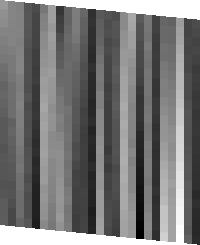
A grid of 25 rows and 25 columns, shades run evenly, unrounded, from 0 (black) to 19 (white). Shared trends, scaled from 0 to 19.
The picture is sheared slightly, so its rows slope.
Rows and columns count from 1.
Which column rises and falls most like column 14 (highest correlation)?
17
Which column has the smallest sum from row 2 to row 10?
12
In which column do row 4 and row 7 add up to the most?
23
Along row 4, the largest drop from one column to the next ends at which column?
24
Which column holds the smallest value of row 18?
18
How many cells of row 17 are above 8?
12
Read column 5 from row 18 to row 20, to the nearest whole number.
3 3 3
